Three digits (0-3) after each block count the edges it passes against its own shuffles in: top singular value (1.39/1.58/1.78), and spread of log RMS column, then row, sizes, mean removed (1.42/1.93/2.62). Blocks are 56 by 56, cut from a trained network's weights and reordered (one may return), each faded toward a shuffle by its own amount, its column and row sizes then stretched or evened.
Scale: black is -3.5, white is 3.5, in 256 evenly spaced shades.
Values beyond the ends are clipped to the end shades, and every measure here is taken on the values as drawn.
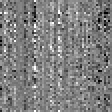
3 3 1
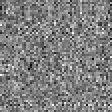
1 0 1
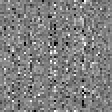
1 3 1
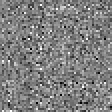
0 2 1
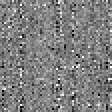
0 2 0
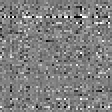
2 2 3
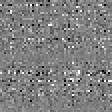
1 2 3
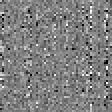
0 3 1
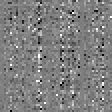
0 3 0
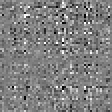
2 3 3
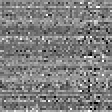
3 1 2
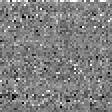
1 0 2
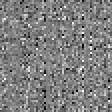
1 3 1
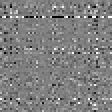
3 2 3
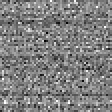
2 0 0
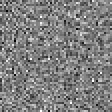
2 1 1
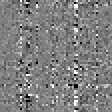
3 3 2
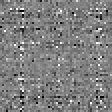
2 2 2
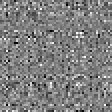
3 2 3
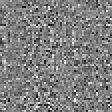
2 2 1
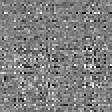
2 2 3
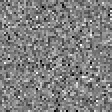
0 1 0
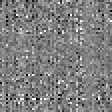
2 2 2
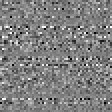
1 0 3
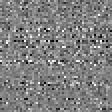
0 1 3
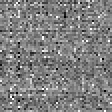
1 1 0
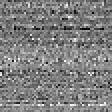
3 0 2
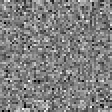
1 1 1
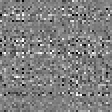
3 3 3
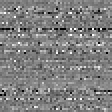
2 0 3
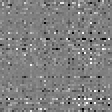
1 2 3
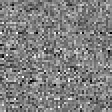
1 0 2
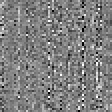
3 3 0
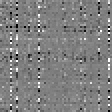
3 3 1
